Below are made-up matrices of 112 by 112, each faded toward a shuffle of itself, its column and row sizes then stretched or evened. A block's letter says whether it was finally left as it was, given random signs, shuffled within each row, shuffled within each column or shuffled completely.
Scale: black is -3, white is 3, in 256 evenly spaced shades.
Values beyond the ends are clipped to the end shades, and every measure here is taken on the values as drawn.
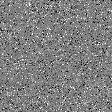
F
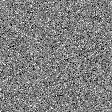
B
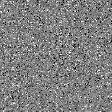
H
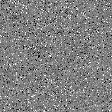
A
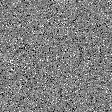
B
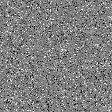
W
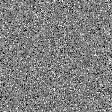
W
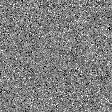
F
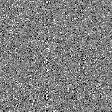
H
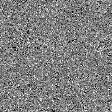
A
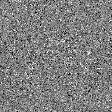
A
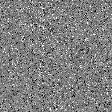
W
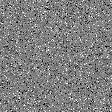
F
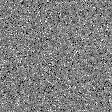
B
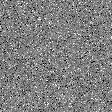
B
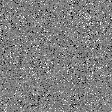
A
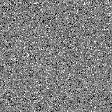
H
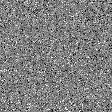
F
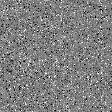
W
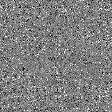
H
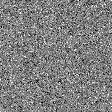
F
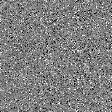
H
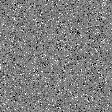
W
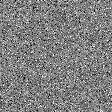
B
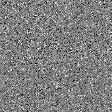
A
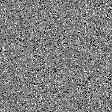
A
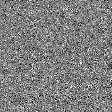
A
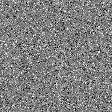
F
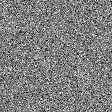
B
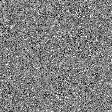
A
